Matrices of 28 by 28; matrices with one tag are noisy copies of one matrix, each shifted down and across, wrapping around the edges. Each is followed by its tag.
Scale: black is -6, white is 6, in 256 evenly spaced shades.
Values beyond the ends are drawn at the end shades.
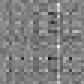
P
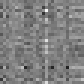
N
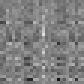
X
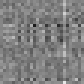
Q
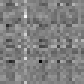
X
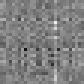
Q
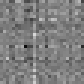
P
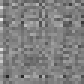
N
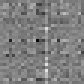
P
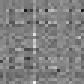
P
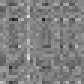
X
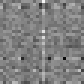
N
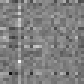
P
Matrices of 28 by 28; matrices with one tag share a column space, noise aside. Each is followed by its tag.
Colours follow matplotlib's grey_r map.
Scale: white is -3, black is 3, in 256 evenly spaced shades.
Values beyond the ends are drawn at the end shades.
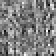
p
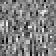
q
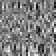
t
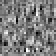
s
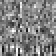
t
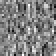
t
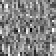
t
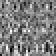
t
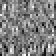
t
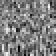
t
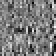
t
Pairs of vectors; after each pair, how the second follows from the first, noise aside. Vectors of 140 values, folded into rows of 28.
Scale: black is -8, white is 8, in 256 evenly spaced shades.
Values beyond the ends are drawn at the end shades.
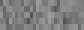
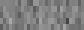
shuffled.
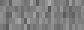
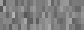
wrapped around, negated.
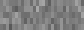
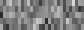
reversed, negated, scaled up.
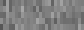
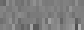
reversed, negated, partly zeroed.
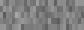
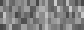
negated, scaled up.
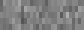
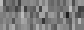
negated, scaled up.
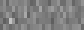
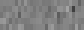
reversed, negated, partly zeroed.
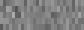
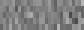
reversed, negated.
